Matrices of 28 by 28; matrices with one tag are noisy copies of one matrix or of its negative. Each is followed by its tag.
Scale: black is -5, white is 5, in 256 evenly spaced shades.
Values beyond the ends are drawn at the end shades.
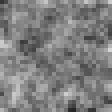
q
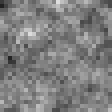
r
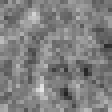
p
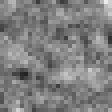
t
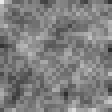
q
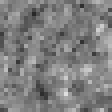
p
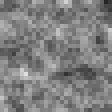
t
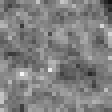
t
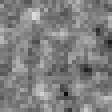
p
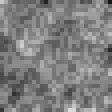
q
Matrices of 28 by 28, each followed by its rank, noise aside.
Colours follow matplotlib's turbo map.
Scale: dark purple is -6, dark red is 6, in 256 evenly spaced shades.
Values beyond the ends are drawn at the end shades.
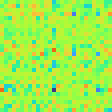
four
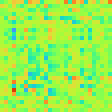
four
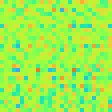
four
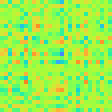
three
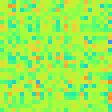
six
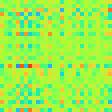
two
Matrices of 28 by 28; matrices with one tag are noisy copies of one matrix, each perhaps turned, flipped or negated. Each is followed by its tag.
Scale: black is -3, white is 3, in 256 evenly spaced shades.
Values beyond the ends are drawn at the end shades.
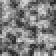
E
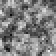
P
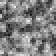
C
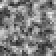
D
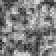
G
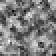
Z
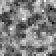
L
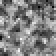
Z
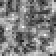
G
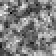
P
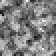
Z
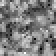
C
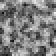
D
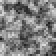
P
